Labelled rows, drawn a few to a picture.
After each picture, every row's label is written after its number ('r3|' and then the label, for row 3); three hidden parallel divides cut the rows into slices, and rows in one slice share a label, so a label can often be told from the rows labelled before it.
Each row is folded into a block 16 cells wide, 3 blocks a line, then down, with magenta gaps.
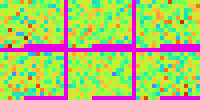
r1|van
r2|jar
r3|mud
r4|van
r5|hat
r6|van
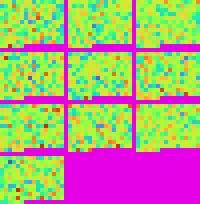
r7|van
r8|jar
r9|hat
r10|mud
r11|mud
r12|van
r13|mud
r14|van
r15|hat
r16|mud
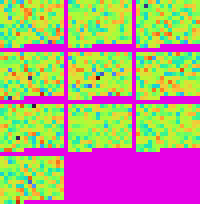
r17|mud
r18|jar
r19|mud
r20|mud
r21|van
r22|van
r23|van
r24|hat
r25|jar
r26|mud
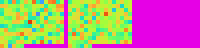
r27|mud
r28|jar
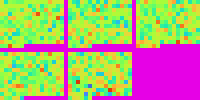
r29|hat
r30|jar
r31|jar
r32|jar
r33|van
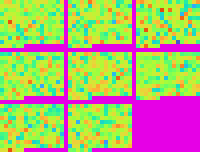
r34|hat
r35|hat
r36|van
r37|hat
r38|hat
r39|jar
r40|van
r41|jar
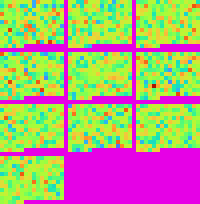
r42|van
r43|hat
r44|jar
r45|van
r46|jar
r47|mud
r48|hat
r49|mud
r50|hat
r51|jar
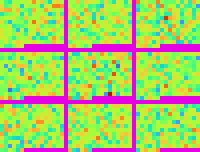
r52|jar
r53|hat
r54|van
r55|hat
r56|mud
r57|hat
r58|hat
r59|jar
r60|hat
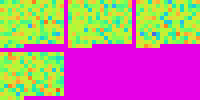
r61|jar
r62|hat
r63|van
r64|van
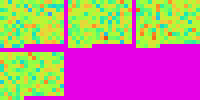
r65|hat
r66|jar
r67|jar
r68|hat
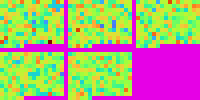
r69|van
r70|van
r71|mud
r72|hat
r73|hat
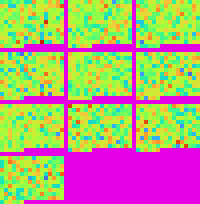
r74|mud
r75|jar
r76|jar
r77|mud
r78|hat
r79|mud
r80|hat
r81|van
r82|van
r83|van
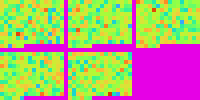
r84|mud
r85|hat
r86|hat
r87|jar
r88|jar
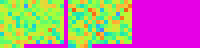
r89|jar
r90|mud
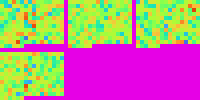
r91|mud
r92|jar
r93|mud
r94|hat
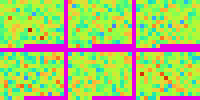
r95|hat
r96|hat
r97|hat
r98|mud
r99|jar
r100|van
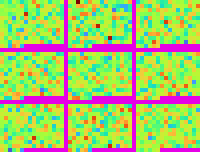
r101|mud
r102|van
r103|mud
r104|mud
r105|hat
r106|van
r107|mud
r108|mud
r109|hat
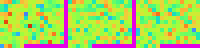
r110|van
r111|jar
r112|jar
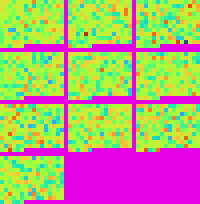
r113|jar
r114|jar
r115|mud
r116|hat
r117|hat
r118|hat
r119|van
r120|jar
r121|van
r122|hat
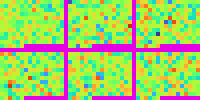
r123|hat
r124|mud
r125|van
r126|van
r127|van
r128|van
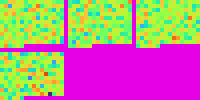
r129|jar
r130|hat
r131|hat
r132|mud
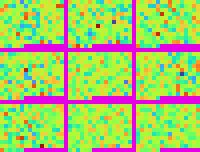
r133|mud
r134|van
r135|mud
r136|mud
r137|hat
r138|van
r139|mud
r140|jar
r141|jar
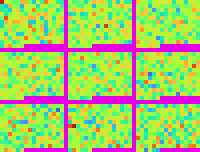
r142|van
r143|jar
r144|jar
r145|jar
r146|hat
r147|van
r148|van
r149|van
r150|mud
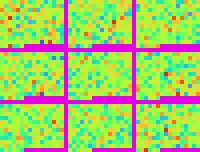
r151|van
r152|mud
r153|hat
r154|van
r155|jar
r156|mud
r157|jar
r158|jar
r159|van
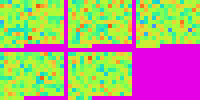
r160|jar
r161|jar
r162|jar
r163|hat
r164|jar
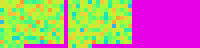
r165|hat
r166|jar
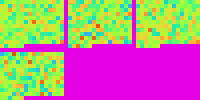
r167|jar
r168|van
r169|hat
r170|mud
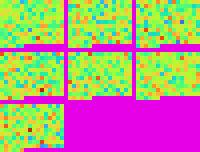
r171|jar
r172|van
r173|van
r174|van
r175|hat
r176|jar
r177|van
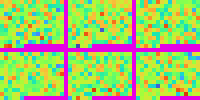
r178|van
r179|mud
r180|van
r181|jar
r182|van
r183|van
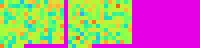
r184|mud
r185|jar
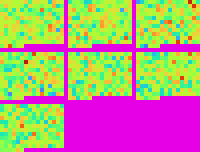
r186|hat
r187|jar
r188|mud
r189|mud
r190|jar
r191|jar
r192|jar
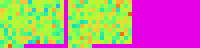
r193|hat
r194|jar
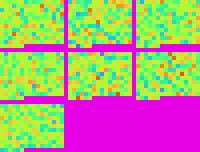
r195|hat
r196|mud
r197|jar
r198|hat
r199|van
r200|mud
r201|hat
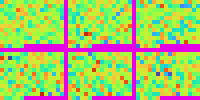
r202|jar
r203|mud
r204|van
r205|mud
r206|mud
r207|van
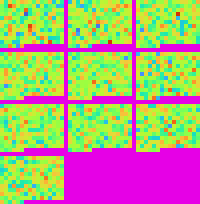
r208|van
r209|mud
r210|hat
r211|hat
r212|jar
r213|mud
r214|jar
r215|jar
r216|van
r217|mud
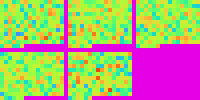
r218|van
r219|hat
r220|hat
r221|jar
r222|van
